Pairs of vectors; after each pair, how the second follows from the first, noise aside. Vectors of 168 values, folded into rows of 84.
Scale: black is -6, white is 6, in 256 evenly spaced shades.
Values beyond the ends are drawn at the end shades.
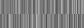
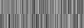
sign-scrambled.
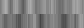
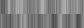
reversed, negated.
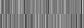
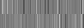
reversed, negated, partly zeroed.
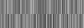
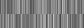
negated.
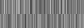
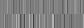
reversed, negated, partly zeroed.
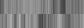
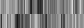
wrapped around, scaled up.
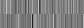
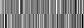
wrapped around, scaled up.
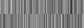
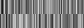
wrapped around, scaled up.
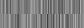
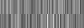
negated.
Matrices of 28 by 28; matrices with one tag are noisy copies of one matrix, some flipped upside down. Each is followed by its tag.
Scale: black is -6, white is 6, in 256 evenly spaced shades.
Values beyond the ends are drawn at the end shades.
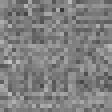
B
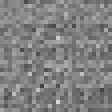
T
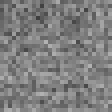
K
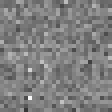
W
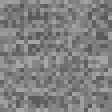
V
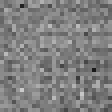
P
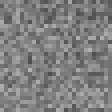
T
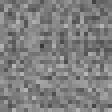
P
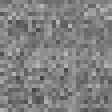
B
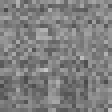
K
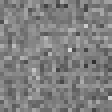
P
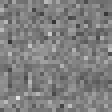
B
